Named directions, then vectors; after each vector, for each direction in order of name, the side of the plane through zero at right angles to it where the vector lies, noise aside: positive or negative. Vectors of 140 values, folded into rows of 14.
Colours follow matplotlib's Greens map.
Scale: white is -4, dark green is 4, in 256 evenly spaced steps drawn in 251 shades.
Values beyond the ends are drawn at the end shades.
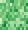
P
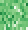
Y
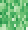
negative, positive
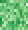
negative, negative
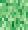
negative, negative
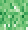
negative, positive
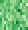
negative, negative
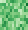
positive, positive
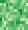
negative, negative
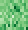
positive, negative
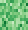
positive, positive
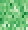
negative, positive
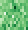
positive, negative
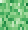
positive, positive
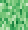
negative, negative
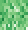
negative, positive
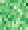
positive, positive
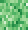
negative, negative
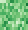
positive, positive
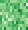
negative, negative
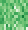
negative, positive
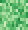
negative, negative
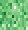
negative, positive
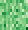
positive, negative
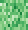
negative, negative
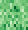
positive, negative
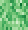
positive, positive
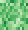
positive, positive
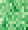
positive, negative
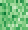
positive, positive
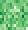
negative, positive
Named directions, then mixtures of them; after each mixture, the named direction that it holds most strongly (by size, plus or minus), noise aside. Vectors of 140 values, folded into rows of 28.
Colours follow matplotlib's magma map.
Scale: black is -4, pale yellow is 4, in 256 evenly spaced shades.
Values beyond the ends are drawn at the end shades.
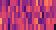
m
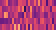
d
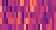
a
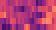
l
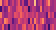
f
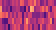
a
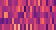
d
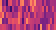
a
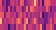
a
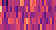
a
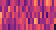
m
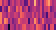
f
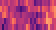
l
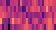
m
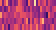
f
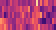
l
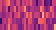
m
